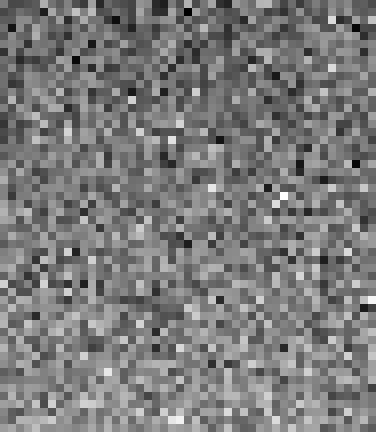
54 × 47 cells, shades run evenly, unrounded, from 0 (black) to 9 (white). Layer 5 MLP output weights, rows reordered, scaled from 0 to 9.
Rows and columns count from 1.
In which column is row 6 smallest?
12
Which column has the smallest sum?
20
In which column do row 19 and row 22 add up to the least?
38
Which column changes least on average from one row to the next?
19
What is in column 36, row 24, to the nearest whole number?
3
